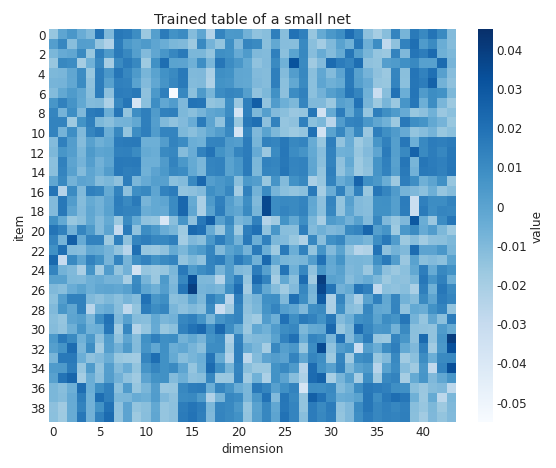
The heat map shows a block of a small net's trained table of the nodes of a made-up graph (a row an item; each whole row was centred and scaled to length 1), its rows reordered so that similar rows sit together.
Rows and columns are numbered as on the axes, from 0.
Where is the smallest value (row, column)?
6, 13
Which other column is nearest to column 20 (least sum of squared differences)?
29
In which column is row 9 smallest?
30
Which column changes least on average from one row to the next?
19
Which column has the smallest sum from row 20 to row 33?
7
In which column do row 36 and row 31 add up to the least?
27
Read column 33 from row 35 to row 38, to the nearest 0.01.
-0.02 0.01 0 0.01
